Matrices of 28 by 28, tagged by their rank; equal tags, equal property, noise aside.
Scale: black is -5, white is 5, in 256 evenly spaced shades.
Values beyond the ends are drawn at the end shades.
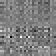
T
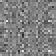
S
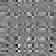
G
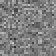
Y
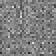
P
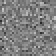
P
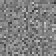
Y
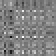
G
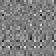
T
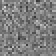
Y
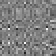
T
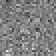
P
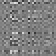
G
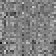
S
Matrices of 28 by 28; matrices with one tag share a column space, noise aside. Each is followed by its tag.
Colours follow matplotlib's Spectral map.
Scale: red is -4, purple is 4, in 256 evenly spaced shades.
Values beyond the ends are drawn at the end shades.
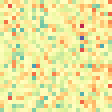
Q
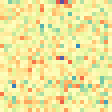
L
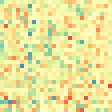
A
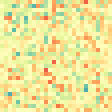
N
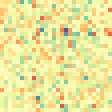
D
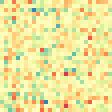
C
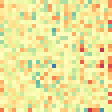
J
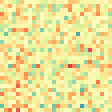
J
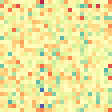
N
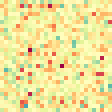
N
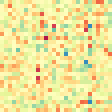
Q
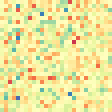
D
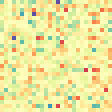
Q
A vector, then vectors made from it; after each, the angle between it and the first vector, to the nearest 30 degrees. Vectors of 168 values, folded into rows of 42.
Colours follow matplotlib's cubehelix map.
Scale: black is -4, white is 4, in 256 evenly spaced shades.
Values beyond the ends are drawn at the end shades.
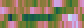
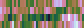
30 degrees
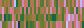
60 degrees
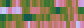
60 degrees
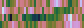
30 degrees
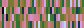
90 degrees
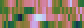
120 degrees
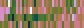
60 degrees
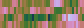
30 degrees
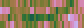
30 degrees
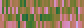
60 degrees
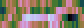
150 degrees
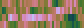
150 degrees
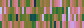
60 degrees
